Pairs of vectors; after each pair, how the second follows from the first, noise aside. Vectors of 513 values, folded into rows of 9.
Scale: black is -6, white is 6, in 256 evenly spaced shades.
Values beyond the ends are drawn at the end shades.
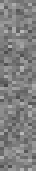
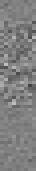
reversed, partly zeroed.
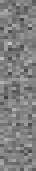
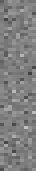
reversed, partly zeroed.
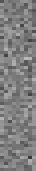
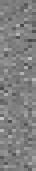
partly zeroed.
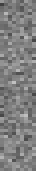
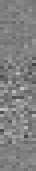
reversed, partly zeroed.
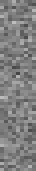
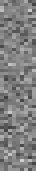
wrapped around.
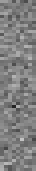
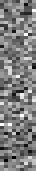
wrapped around, negated, scaled up.
